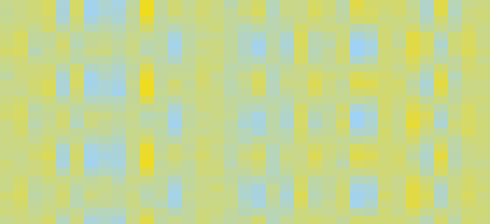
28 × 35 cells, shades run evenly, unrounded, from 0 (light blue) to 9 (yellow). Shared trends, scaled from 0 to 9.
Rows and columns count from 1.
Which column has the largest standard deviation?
26
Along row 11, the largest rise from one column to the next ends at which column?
32
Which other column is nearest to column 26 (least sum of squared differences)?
19
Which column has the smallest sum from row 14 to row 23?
9
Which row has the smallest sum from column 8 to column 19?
16
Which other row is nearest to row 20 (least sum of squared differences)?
11
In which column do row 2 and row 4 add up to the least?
7
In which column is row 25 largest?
30
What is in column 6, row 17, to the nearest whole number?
4
